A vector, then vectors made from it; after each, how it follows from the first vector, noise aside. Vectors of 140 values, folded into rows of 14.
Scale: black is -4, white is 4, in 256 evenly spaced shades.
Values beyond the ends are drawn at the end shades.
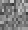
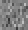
reversed, negated, partly zeroed.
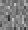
reversed, negated, partly zeroed.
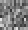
reversed.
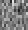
sign-scrambled.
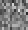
sign-scrambled.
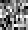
reversed, negated, scaled up.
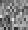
reversed, negated.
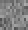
reversed, negated, shrunk.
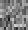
reversed, negated.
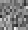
reversed.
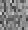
sign-scrambled.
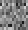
wrapped around, negated.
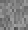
reversed, negated, shrunk.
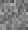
negated, shrunk.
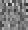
sign-scrambled.
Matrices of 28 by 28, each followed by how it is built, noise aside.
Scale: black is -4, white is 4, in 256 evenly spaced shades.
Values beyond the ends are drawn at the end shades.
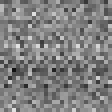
repeating columns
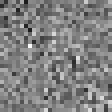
block diagonal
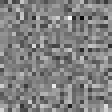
low rank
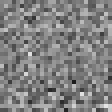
repeating columns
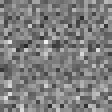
repeating columns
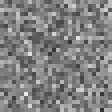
repeating rows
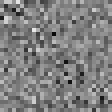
block diagonal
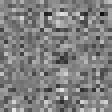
low rank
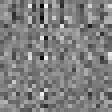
low rank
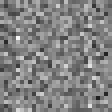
repeating rows
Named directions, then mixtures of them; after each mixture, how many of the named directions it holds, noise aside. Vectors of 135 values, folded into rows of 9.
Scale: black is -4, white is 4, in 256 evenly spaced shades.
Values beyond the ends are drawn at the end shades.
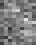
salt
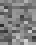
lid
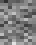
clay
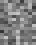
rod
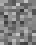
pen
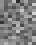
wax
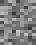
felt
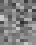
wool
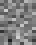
three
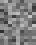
one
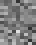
four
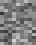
two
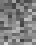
two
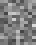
one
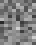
two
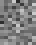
one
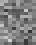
four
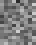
one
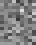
one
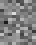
four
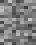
one
